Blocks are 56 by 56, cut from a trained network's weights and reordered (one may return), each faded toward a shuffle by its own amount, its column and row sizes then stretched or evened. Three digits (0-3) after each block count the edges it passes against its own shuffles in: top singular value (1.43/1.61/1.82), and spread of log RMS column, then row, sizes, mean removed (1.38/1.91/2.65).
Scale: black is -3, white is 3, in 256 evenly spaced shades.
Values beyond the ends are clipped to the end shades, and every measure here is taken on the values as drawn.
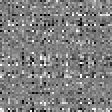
1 3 3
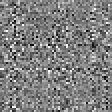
2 2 2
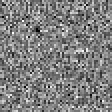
2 1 1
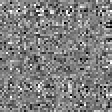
1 2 2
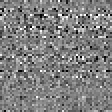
3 1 3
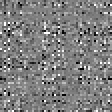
0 3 3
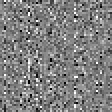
0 3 0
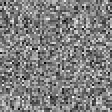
3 0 0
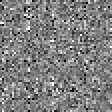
0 2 2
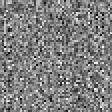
2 2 0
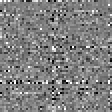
1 2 3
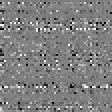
1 1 3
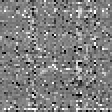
1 2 1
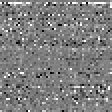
1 0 3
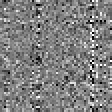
2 3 1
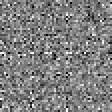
0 2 2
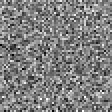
1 0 0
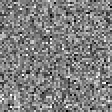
0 1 0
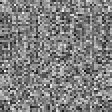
3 0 0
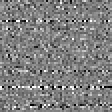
2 0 3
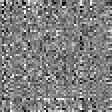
3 3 2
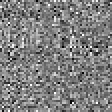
2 2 1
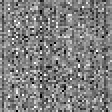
1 2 0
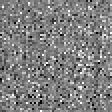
0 0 1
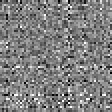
3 2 2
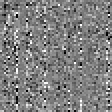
0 3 0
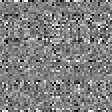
3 2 3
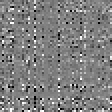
2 3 3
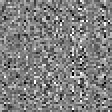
2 3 1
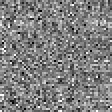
2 1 0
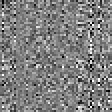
3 3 1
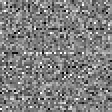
0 0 2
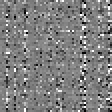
1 3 0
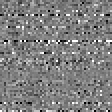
1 0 3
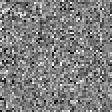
1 2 1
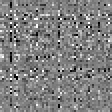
0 3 3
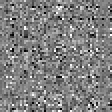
1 3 2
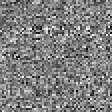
2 0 2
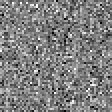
0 1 0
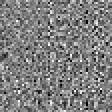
3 2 1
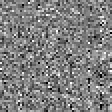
0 2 0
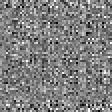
3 2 2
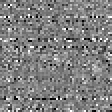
0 1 3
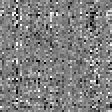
2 3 1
